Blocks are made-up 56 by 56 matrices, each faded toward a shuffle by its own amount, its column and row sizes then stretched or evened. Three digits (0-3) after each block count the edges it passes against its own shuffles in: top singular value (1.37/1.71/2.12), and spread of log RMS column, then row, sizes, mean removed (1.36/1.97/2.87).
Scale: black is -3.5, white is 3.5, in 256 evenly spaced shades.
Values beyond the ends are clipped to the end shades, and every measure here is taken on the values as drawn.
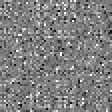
2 0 0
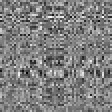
3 2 3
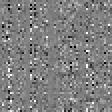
0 3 1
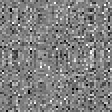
3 2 0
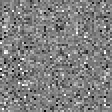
2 1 0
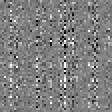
3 3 1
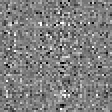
1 2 2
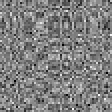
3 0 0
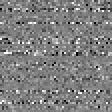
2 1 3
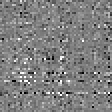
2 2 2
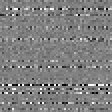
3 0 3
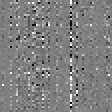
3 3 1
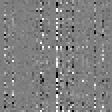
2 3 1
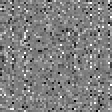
2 2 0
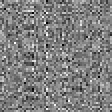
3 2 0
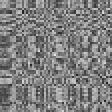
3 1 0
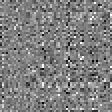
3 2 0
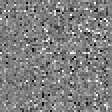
0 2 1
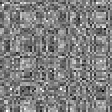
3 0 1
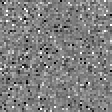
0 1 1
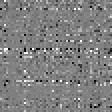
1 2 3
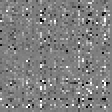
1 3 2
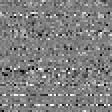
2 0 3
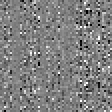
1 3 0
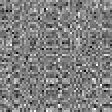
3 1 1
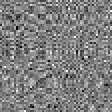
3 1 0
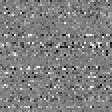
1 0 3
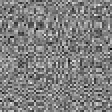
3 0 0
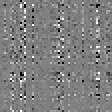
3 3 2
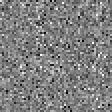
0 1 0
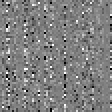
0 3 0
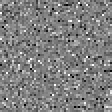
0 0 1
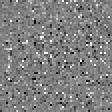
0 1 1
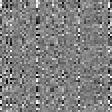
3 3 1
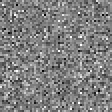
1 1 1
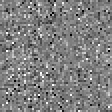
0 2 0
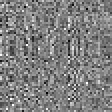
3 2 0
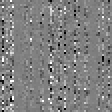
1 3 0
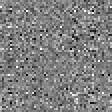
1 2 2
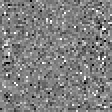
1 1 0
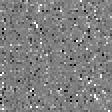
0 1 0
